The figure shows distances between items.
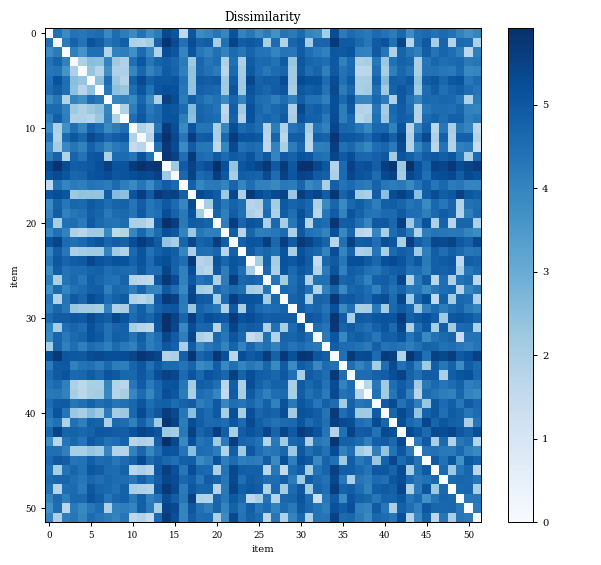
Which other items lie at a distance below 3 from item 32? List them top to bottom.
18, 19, 24, 25, 27, 49
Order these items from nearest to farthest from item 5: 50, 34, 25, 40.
40, 50, 25, 34
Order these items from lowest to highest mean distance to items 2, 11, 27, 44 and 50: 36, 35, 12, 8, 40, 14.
12, 8, 40, 35, 36, 14
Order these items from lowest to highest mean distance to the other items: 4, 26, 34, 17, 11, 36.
4, 26, 11, 17, 36, 34
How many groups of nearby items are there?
8
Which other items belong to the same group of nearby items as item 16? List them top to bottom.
0, 33
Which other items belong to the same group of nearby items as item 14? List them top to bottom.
15, 22, 34, 42
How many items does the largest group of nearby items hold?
14
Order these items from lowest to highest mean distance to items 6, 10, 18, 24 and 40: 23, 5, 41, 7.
23, 5, 7, 41
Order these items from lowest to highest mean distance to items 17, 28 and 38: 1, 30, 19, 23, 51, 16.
23, 51, 1, 16, 19, 30
